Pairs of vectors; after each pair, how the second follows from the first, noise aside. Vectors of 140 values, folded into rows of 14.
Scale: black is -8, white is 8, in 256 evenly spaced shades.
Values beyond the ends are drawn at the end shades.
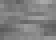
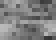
negated, scaled up.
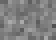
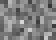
scaled up.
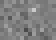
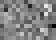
wrapped around, negated, scaled up.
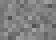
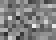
negated, scaled up.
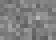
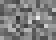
scaled up.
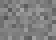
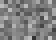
negated, scaled up.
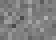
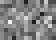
reversed, scaled up.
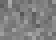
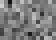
negated, scaled up.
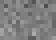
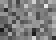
negated, scaled up.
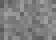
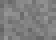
shrunk.
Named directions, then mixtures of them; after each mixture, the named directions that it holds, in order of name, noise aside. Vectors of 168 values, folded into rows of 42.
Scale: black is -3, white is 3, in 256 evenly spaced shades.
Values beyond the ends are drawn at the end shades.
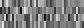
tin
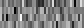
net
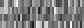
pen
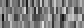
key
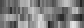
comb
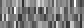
net, pen.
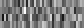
key, tin.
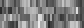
comb, tin.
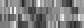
comb, net.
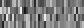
tin.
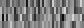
key, net.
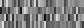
tin.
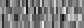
key.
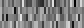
net.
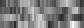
comb.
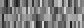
key, pen.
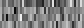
net.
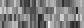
comb, tin.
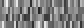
pen, tin.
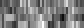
comb, key.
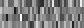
net, pen.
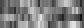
comb.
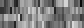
comb, pen.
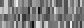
pen.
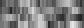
comb.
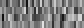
key.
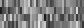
comb, tin.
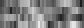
comb.
